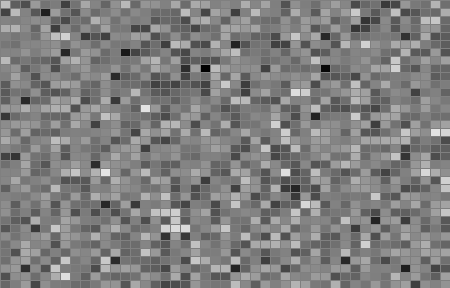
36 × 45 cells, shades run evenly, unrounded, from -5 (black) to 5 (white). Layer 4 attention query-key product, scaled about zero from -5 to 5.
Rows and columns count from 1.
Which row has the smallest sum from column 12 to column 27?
11
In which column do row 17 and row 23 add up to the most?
45
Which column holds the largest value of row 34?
6
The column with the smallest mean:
19
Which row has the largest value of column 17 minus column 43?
29
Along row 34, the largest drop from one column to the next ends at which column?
24
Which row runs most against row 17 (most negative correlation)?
34
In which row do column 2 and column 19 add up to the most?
2
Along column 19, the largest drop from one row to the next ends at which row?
30
